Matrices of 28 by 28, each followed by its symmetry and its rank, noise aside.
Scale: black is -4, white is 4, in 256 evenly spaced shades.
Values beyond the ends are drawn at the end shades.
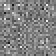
symmetric, rank five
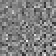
symmetric, rank three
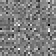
no symmetry, rank five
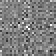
symmetric, rank four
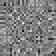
symmetric, rank five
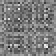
symmetric, rank three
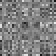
no symmetry, rank three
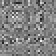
no symmetry, rank five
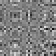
no symmetry, rank three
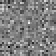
antisymmetric, rank four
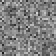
symmetric, rank five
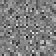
symmetric, rank five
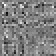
no symmetry, rank four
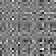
no symmetry, rank three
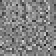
no symmetry, rank five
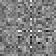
no symmetry, rank three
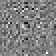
antisymmetric, rank four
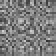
symmetric, rank three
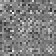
symmetric, rank five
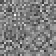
symmetric, rank five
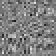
no symmetry, rank four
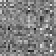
no symmetry, rank four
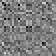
symmetric, rank three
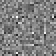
symmetric, rank four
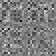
symmetric, rank four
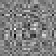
no symmetry, rank three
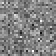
no symmetry, rank five
